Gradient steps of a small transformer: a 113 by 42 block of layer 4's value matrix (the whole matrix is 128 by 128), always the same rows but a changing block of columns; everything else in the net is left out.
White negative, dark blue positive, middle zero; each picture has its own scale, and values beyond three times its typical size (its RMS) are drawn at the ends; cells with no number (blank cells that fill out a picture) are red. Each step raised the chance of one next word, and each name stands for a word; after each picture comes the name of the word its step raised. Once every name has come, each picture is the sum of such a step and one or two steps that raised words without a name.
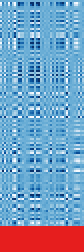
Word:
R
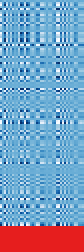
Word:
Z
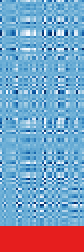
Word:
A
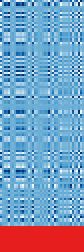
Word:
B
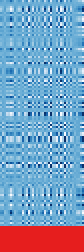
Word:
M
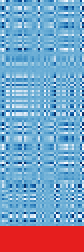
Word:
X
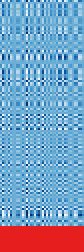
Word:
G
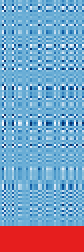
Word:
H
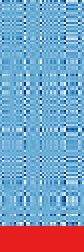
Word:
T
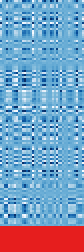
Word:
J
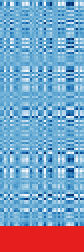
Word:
R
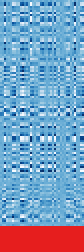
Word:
B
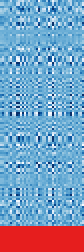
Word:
M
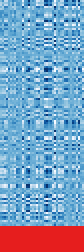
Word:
H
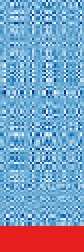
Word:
B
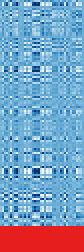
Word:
B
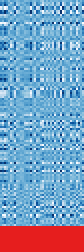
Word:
H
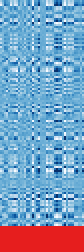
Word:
Z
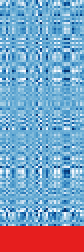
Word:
G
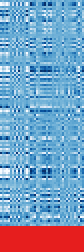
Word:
B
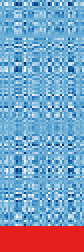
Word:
B
